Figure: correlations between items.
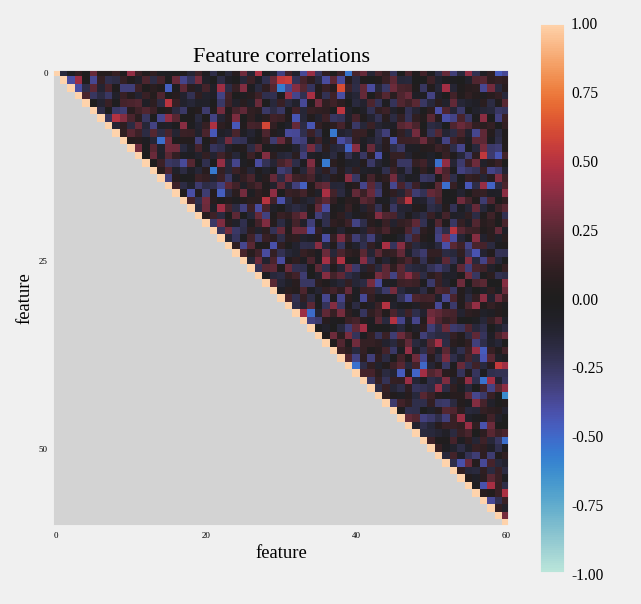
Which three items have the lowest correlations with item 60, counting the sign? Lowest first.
43, 49, 0
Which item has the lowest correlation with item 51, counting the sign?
12
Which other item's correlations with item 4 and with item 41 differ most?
15
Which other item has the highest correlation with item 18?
22
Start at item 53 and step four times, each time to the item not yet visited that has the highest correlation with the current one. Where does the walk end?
17
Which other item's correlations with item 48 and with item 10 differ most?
40
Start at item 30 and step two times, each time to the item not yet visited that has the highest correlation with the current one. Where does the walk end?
31
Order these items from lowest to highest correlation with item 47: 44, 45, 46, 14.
45, 14, 44, 46
